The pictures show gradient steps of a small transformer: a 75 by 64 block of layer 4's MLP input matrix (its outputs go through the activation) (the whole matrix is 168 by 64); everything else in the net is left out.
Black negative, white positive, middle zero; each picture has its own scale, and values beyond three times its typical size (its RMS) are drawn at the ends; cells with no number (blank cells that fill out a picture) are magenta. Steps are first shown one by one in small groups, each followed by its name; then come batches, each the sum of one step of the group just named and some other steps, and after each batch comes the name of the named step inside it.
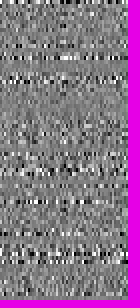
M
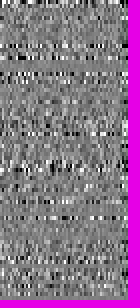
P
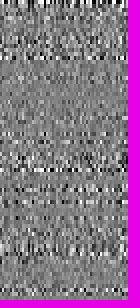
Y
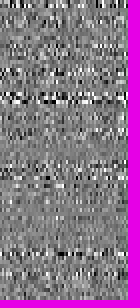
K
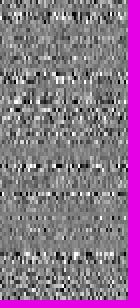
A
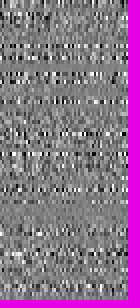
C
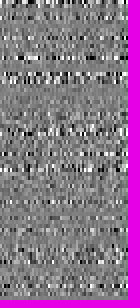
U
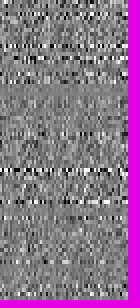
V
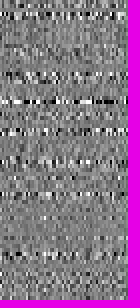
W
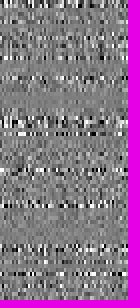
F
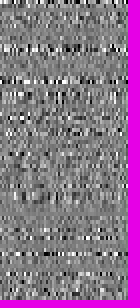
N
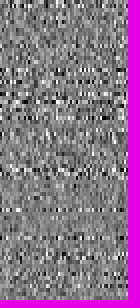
K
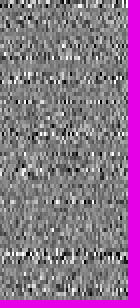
M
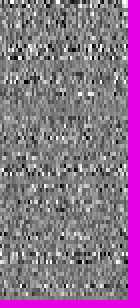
M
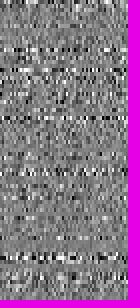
N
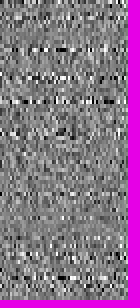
W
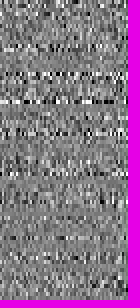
W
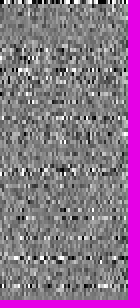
P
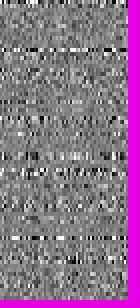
F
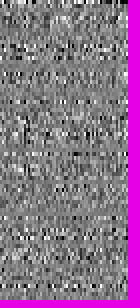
C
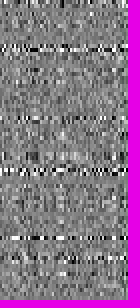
V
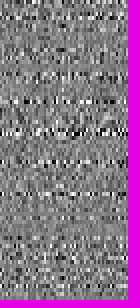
W
